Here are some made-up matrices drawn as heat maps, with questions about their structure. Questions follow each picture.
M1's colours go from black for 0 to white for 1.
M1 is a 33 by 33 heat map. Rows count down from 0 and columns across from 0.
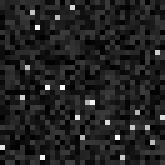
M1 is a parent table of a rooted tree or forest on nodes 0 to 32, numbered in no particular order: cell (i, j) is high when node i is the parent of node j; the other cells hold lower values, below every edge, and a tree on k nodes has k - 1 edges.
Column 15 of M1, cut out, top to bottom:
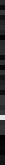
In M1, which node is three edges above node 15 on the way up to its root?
22
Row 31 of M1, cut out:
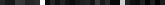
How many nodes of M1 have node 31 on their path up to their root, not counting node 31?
3
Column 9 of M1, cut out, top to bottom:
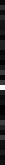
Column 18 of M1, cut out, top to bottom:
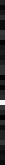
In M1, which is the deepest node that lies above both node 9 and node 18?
20
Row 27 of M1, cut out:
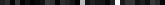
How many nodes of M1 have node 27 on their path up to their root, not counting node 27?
4
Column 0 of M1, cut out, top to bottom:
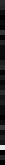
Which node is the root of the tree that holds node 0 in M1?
25
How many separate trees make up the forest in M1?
10
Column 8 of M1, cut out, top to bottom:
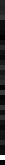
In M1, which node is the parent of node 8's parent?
10
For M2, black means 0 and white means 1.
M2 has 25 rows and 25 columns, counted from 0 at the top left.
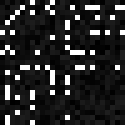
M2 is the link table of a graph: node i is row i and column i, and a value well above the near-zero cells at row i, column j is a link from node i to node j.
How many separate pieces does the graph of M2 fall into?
5
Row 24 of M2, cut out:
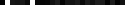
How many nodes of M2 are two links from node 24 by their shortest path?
10
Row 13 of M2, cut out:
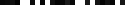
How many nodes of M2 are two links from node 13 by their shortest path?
4
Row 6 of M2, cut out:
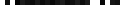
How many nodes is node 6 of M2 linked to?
6
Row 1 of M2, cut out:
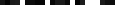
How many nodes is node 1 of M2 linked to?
8
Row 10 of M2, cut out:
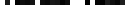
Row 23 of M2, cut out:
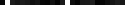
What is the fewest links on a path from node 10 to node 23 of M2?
3
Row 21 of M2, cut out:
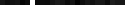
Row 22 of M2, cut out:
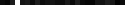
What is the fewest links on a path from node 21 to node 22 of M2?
4
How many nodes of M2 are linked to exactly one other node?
4
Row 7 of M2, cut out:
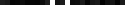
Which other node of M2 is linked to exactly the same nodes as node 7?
node 16
